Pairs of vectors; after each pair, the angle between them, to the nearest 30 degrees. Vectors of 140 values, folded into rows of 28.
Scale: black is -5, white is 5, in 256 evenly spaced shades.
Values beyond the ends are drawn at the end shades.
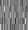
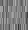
90 degrees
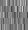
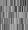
150 degrees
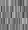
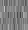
90 degrees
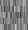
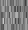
120 degrees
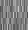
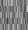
90 degrees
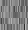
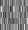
120 degrees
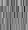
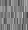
120 degrees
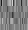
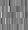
90 degrees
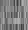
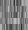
30 degrees
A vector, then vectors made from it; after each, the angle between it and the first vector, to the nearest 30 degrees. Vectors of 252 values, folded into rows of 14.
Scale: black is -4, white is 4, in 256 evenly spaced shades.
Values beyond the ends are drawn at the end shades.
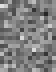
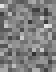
30 degrees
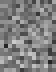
90 degrees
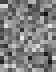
30 degrees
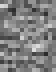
30 degrees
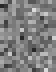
150 degrees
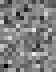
120 degrees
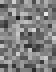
120 degrees
